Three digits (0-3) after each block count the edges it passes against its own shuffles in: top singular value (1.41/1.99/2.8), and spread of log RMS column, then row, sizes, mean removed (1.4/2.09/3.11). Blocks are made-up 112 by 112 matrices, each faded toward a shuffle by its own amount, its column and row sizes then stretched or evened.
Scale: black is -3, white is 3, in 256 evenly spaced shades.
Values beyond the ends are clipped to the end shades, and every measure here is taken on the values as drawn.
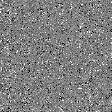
1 2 1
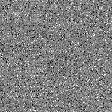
2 0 0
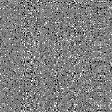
2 2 1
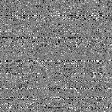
2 1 3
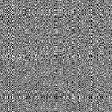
3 3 2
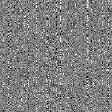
2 3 0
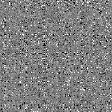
2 2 2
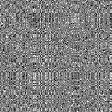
3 2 0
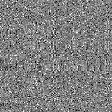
2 1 0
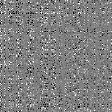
2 3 2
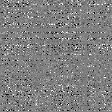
0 2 3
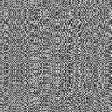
3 3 0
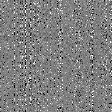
2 3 0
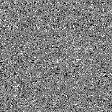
1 1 2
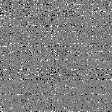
1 2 3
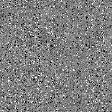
1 2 1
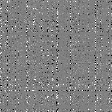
1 3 2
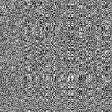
3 3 1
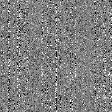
0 3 0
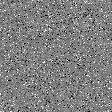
0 0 1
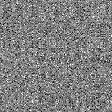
2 0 0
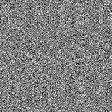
2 0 0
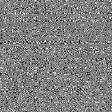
1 1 3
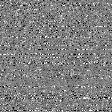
1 0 3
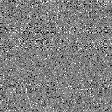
2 0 2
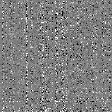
0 3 2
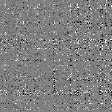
1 3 3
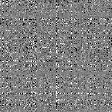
1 3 3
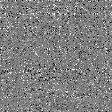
1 1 2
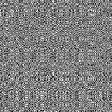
3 1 2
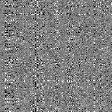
2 3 2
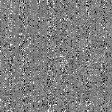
1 3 1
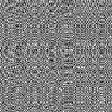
3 1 2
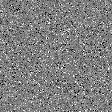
1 0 1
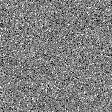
1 0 0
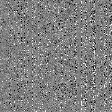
1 3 0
